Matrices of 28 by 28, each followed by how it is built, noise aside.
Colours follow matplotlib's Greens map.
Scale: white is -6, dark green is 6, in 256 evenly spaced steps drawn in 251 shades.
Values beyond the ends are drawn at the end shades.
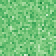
noise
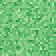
noise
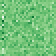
uneven columns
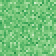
noise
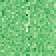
uneven columns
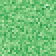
noise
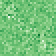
banded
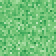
noise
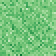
Toeplitz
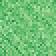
Toeplitz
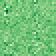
uneven columns
